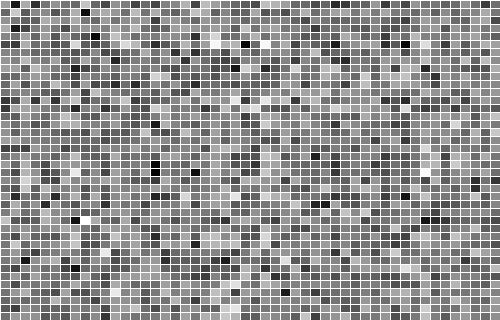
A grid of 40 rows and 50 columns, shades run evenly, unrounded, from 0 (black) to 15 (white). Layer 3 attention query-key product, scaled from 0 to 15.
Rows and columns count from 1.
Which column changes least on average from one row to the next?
13
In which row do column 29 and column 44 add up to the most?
33
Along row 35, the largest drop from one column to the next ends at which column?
28
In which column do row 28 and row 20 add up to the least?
45
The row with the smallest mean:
1
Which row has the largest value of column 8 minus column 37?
22
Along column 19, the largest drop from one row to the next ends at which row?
8
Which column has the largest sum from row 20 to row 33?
27
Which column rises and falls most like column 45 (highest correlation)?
39
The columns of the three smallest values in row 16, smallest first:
16, 34, 40
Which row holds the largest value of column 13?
6
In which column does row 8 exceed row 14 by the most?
43
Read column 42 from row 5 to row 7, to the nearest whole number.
11 9 8
